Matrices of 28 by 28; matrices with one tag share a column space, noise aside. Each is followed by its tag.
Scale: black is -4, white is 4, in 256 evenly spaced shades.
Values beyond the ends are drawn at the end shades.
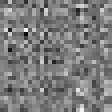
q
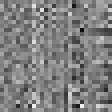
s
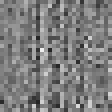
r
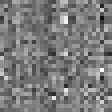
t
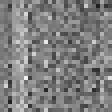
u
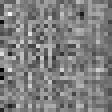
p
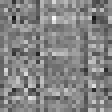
t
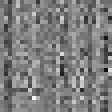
t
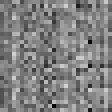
u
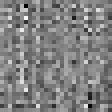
s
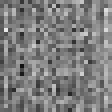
q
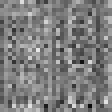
r
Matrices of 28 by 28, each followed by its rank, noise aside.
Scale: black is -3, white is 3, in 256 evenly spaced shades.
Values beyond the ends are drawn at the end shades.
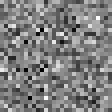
six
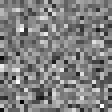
seven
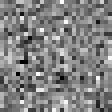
six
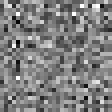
five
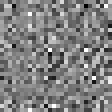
six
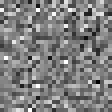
seven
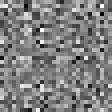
four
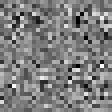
four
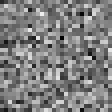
seven
